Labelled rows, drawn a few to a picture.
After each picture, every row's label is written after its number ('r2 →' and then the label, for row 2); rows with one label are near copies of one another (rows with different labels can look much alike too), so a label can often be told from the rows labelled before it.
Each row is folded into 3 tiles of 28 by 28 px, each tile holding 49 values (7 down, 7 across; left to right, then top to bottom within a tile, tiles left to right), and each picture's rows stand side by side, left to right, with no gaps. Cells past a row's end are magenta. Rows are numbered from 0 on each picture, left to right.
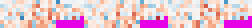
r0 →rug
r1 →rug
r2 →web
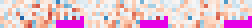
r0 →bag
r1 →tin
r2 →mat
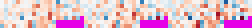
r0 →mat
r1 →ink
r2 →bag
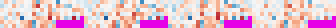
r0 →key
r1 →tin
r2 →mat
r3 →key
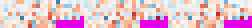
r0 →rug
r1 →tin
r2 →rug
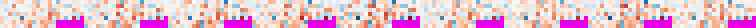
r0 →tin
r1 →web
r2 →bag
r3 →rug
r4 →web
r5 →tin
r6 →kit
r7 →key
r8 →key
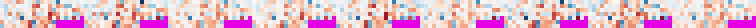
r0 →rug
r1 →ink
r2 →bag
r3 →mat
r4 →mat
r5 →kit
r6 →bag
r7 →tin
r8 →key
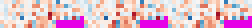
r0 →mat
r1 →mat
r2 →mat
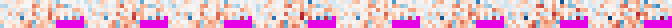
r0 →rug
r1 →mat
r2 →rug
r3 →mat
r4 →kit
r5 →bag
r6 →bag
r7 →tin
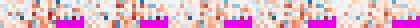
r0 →rug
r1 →key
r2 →key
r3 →bag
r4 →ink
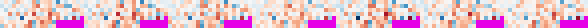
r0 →tin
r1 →ink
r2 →key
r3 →tin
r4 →tin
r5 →tin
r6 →mat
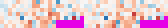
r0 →tin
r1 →tin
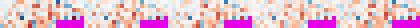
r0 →bag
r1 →tin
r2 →bag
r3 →bag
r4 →rug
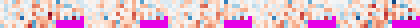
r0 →mat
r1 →ink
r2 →web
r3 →tin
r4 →bag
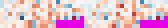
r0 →kit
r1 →ink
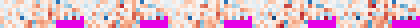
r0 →bag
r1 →ink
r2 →bag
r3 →bag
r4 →key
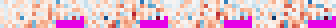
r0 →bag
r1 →bag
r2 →ink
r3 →kit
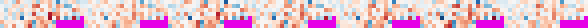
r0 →mat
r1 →bag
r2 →rug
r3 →kit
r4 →rug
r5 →bag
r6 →web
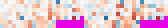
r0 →bag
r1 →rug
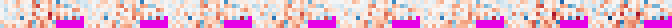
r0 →mat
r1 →kit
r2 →key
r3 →tin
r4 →rug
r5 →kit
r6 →rug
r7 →tin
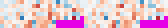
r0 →bag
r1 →bag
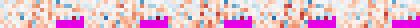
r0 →kit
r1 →key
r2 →web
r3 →rug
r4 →ink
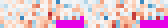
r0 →rug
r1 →mat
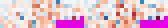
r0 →key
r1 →web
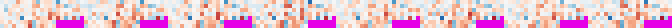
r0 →mat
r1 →rug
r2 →mat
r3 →web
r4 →bag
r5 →tin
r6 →mat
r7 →key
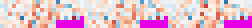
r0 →tin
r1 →bag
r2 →ink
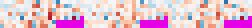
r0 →rug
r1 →ink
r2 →kit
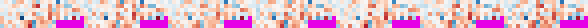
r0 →bag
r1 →kit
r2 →bag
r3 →kit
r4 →mat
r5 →rug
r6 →web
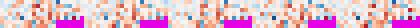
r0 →web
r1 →ink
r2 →rug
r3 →tin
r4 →bag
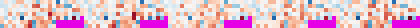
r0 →bag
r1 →mat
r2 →tin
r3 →kit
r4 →kit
